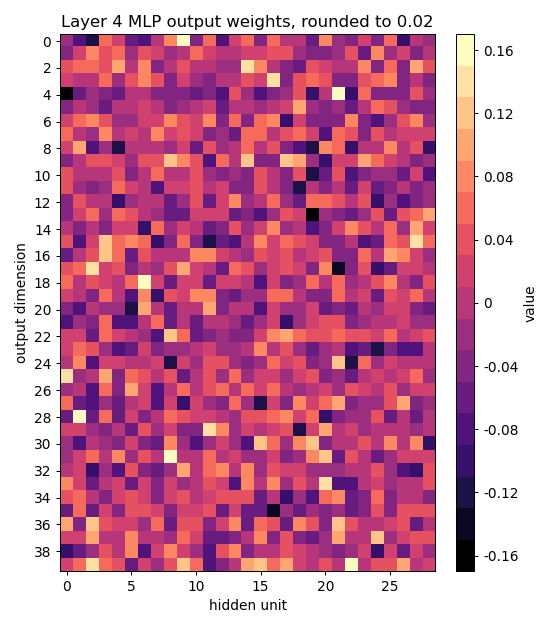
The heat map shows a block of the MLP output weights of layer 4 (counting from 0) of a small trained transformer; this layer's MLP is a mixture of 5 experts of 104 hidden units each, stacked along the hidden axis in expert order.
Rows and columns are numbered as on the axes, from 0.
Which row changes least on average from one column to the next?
5
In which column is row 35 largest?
1
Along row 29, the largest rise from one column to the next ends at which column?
11
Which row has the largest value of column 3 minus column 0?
16
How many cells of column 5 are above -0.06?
31
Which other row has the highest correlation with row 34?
8
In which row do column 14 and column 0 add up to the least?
4
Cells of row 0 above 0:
11
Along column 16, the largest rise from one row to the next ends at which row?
36
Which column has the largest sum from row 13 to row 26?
3
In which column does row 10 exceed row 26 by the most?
7
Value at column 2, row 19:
-0.04
